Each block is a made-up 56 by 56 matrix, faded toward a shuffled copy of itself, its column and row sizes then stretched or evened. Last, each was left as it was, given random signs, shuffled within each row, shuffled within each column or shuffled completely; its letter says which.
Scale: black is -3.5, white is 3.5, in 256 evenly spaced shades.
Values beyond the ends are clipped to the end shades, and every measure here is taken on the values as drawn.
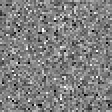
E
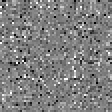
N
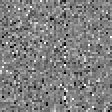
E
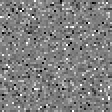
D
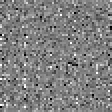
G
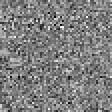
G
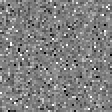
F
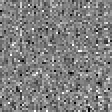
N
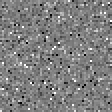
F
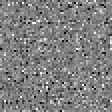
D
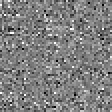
N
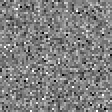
F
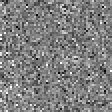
E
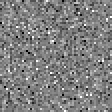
F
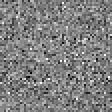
D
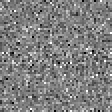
D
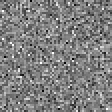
F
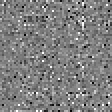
G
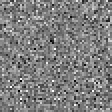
G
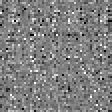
N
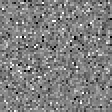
F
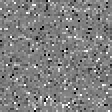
D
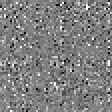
N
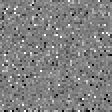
D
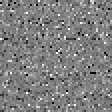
D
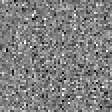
E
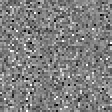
E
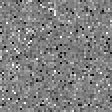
F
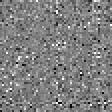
N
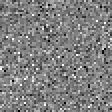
F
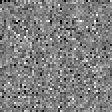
N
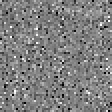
E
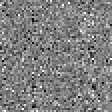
E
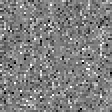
E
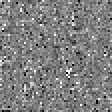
E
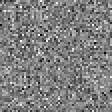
N
